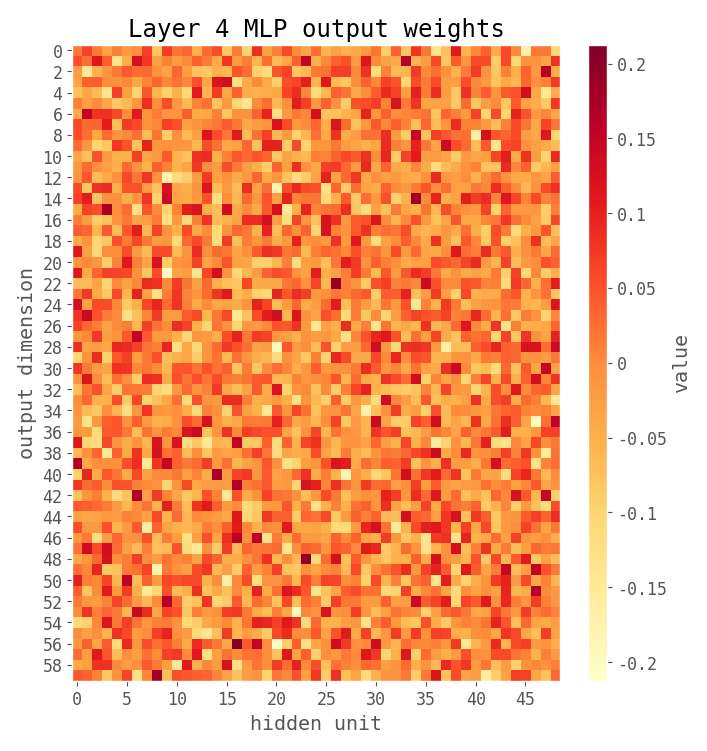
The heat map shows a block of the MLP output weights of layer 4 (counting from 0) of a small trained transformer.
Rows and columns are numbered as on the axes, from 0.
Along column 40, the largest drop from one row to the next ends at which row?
8
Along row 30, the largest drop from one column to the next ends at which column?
48
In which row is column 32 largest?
5
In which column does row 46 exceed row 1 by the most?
18
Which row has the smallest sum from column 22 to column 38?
33
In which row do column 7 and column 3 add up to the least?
38
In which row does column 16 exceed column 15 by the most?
56
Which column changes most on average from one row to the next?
20
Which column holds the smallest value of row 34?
29
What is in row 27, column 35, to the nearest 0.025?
-0.025
